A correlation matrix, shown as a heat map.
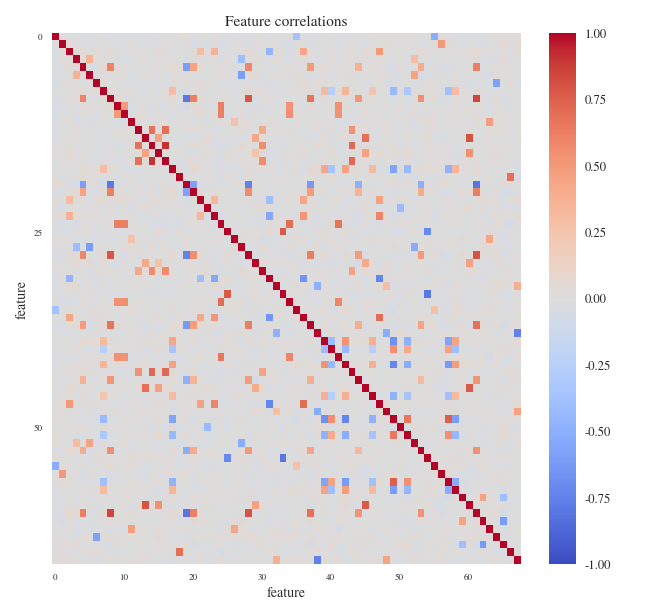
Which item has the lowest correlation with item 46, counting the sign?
49
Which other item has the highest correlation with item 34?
24
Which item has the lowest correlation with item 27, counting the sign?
5
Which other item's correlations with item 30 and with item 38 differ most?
67
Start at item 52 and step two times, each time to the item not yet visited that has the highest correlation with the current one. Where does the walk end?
3
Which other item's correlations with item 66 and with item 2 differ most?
18
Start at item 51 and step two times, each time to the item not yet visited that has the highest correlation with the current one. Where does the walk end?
57
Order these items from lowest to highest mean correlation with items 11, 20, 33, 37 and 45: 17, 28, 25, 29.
17, 29, 25, 28
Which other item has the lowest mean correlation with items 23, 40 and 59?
31
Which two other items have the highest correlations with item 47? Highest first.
36, 23
